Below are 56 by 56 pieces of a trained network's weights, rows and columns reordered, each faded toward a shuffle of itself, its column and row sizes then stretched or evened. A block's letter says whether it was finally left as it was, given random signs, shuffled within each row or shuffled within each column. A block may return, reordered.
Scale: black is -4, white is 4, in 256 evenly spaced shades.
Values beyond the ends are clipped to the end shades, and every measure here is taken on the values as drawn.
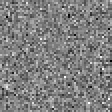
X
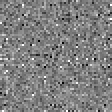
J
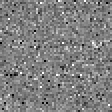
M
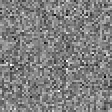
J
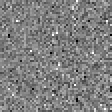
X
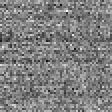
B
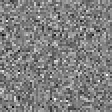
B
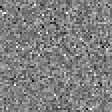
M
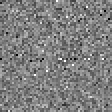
M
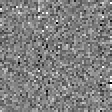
X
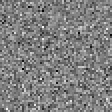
X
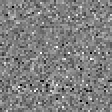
M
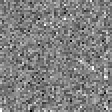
X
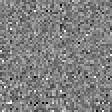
B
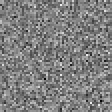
X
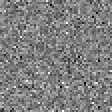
M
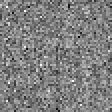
X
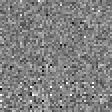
J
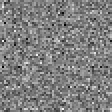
B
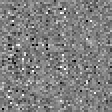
B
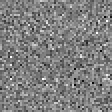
M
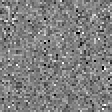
X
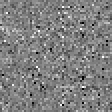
J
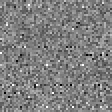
M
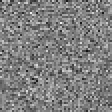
B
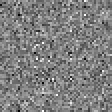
X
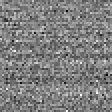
B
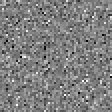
X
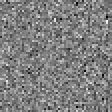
X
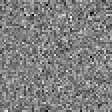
B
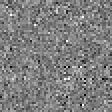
J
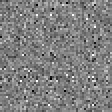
J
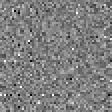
B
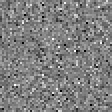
X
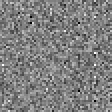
X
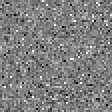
M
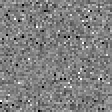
M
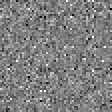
B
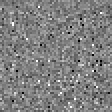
J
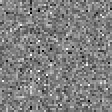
X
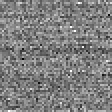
M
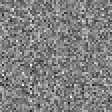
J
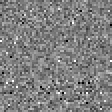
M
